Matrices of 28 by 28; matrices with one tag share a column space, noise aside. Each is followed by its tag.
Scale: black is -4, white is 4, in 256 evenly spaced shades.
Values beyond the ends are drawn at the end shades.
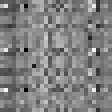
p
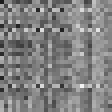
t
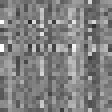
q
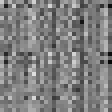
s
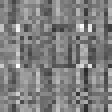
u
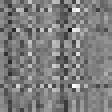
t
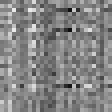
t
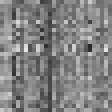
q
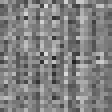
s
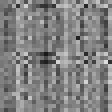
s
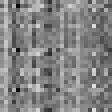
p
